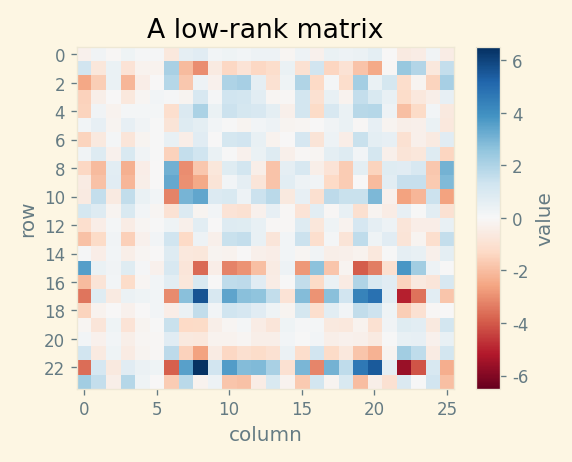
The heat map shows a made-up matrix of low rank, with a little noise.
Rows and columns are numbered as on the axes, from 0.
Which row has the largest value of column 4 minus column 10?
15
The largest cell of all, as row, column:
22, 8
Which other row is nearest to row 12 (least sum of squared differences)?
6
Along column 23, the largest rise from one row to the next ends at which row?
23
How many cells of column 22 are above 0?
10
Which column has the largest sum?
19
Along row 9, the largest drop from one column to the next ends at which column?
7
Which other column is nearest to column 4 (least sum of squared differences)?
5
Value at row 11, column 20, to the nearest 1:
0
